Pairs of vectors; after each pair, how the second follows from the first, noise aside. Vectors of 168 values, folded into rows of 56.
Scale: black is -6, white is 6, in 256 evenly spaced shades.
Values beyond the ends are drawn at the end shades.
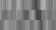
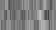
wrapped around, negated.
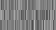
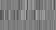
negated, partly zeroed.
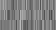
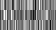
reversed, negated, scaled up.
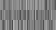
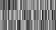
wrapped around, negated, scaled up.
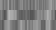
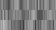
wrapped around, negated.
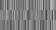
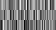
wrapped around, negated, scaled up.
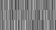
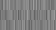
wrapped around, shrunk.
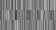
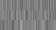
wrapped around, negated, shrunk.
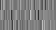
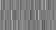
negated, shrunk.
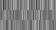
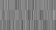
wrapped around, negated, shrunk.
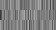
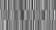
wrapped around, negated.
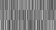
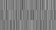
wrapped around, negated, shrunk.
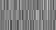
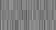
wrapped around, negated, shrunk.
